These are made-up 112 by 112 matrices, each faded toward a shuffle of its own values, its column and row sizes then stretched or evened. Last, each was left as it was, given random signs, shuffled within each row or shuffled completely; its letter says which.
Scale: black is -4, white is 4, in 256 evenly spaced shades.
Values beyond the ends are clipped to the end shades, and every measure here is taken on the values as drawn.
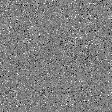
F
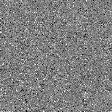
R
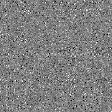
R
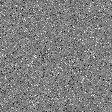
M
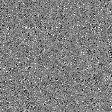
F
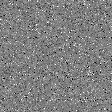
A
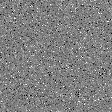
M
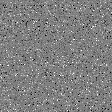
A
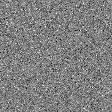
A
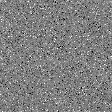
A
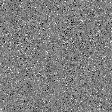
F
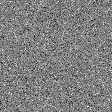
M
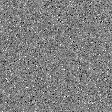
A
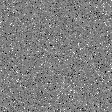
M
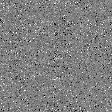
F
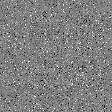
F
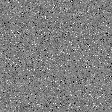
A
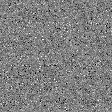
A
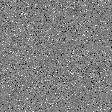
A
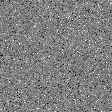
M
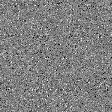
A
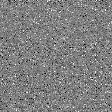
R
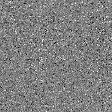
F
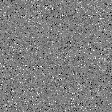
A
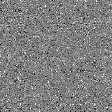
R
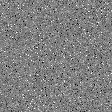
M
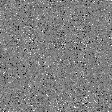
F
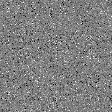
R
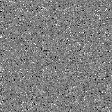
R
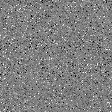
A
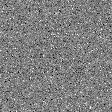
M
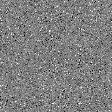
F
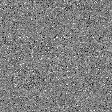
A
